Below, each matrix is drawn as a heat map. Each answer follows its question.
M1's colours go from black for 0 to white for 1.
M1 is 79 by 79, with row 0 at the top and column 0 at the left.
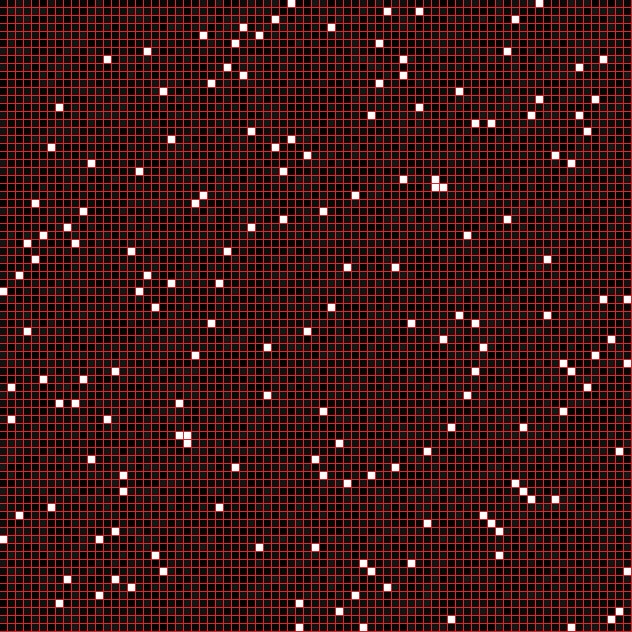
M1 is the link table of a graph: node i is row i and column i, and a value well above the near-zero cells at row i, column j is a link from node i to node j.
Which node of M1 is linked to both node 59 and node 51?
node 40
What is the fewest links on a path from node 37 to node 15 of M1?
5
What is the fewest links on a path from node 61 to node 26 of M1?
4
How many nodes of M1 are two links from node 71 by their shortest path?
5
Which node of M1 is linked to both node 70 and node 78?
node 45
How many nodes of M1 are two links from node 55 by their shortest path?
2
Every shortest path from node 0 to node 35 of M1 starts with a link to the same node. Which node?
node 36
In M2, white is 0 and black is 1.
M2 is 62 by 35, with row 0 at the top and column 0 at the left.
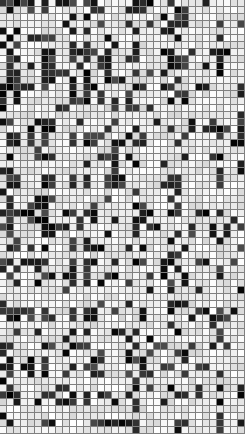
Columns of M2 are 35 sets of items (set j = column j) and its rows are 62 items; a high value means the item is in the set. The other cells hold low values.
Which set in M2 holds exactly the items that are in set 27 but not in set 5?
32
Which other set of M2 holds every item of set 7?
6
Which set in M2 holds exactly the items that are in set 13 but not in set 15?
20
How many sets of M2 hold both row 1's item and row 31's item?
6
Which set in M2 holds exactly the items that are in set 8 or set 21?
9
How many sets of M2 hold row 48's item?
4
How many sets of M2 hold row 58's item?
1
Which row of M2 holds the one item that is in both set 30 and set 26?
22
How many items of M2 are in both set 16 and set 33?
4
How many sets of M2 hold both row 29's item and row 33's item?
4
